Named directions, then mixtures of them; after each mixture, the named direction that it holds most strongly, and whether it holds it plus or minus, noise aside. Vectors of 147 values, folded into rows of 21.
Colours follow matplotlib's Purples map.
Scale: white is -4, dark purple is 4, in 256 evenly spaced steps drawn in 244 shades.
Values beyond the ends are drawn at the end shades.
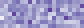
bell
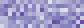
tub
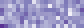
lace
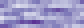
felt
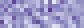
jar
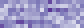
tub, minus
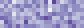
jar, minus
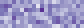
jar, plus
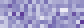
tub, plus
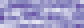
felt, minus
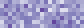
tub, plus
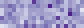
lace, minus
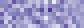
jar, plus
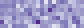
jar, plus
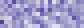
jar, plus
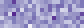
tub, plus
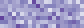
bell, minus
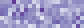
tub, plus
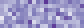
bell, plus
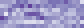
felt, minus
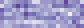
felt, minus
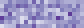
lace, minus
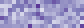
tub, minus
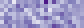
jar, minus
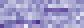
felt, plus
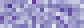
lace, minus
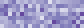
tub, plus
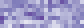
felt, minus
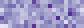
lace, minus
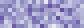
jar, plus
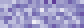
jar, minus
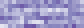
felt, minus
